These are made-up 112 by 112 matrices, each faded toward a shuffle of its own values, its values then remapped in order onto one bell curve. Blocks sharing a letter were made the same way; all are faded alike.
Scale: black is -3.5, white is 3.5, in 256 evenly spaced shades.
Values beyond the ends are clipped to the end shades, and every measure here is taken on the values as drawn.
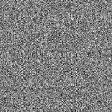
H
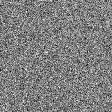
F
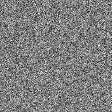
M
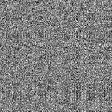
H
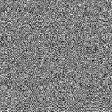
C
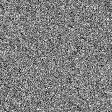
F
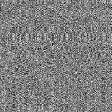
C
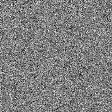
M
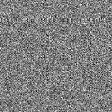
H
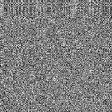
C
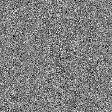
M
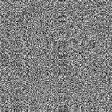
C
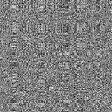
C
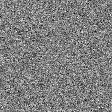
F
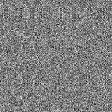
H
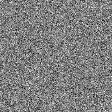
M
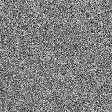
F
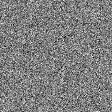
M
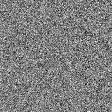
F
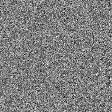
M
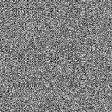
H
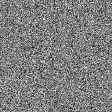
M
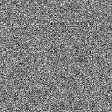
H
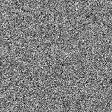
F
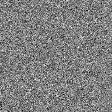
M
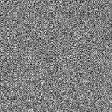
C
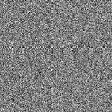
H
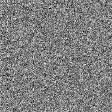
M
